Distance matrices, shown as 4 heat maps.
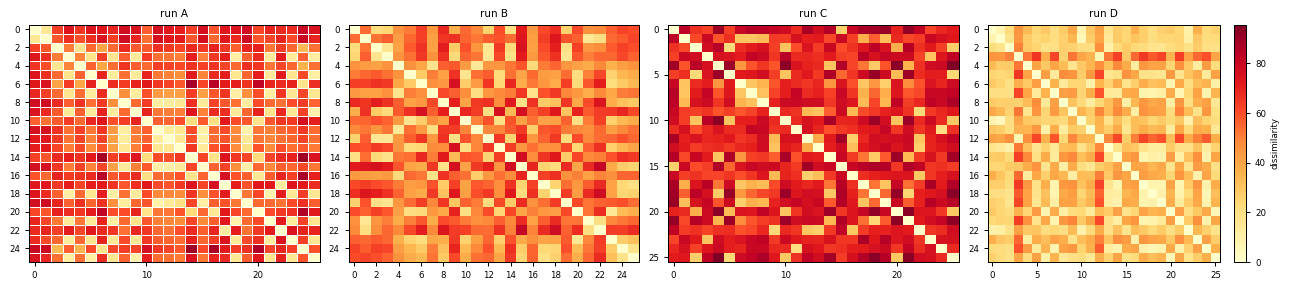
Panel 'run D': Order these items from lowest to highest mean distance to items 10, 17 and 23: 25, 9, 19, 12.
19, 25, 9, 12
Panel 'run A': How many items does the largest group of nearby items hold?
8
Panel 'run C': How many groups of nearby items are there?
7
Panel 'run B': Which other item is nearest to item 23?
20
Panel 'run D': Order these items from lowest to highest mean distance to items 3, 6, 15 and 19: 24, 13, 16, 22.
22, 13, 24, 16
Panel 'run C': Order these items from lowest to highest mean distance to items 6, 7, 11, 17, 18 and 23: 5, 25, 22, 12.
22, 12, 5, 25
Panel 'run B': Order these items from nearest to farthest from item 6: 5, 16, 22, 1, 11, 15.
5, 15, 11, 16, 1, 22
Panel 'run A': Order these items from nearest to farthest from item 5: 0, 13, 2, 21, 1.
21, 13, 2, 1, 0
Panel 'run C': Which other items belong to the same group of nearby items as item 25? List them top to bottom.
2, 5, 10, 20
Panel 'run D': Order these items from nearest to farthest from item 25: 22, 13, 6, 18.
6, 22, 13, 18
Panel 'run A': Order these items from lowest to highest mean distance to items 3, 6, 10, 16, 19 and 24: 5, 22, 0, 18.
18, 5, 22, 0
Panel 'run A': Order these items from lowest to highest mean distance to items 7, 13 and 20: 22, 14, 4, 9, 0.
9, 14, 4, 22, 0
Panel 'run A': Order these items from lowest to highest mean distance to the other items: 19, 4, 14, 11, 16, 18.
18, 11, 19, 4, 16, 14
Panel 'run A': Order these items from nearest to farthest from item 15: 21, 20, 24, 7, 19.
19, 7, 21, 20, 24
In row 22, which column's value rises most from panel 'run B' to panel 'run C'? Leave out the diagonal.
21
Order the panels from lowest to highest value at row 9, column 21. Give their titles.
run A, run D, run B, run C
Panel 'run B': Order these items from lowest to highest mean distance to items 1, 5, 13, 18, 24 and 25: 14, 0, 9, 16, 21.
21, 16, 0, 14, 9
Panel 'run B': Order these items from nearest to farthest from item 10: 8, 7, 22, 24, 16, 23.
23, 24, 8, 7, 16, 22
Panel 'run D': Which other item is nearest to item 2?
13
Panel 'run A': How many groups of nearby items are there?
7
